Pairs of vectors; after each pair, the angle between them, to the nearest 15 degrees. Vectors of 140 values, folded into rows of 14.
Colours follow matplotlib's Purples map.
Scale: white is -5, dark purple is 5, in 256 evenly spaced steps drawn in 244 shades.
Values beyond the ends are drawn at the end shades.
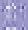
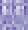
120 degrees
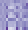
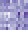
60 degrees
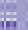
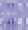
60 degrees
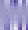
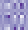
105 degrees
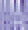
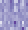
120 degrees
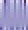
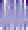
165 degrees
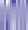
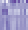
45 degrees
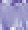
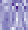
45 degrees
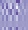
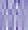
45 degrees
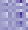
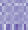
75 degrees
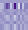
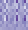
105 degrees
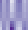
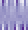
90 degrees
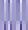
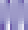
75 degrees
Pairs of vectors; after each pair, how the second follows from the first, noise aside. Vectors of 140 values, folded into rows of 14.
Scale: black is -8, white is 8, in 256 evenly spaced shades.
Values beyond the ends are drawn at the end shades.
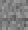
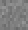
wrapped around, negated, shrunk.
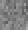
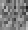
scaled up.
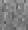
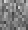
scaled up.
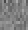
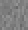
wrapped around, negated, shrunk.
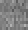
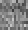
scaled up.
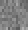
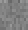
reversed, shrunk.
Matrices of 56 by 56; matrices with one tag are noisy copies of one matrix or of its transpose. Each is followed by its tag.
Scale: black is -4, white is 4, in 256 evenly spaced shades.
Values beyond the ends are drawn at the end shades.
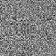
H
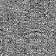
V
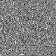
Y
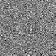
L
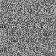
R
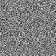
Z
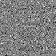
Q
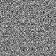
Q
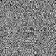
L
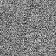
V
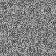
R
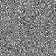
H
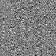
Y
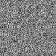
R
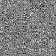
V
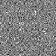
Y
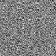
Y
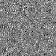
R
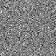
Z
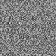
Y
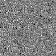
R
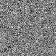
R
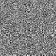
L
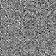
H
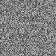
Y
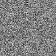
R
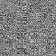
V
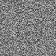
Y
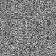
Q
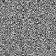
Y
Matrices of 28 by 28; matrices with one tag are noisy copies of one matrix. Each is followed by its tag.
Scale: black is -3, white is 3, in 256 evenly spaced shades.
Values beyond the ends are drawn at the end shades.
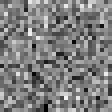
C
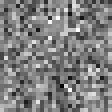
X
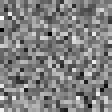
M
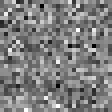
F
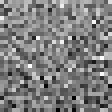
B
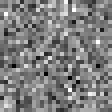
X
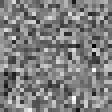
F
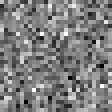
X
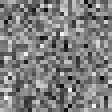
X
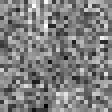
C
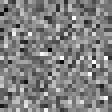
M
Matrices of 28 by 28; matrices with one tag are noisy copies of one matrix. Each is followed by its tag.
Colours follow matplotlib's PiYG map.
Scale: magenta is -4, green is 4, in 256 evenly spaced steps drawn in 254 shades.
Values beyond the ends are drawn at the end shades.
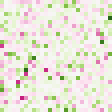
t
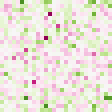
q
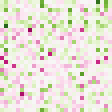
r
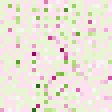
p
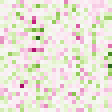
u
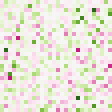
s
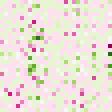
u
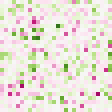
u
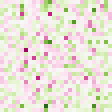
q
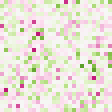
u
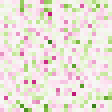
q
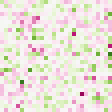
u
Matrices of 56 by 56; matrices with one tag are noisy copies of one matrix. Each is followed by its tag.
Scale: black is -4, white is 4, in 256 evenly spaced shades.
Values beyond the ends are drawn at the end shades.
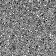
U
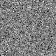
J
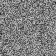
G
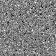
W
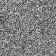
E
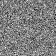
U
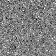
U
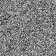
E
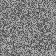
J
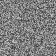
U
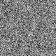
J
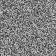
J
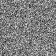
G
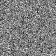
J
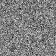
U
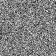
G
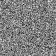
J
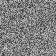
G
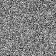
U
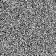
J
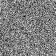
G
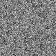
W
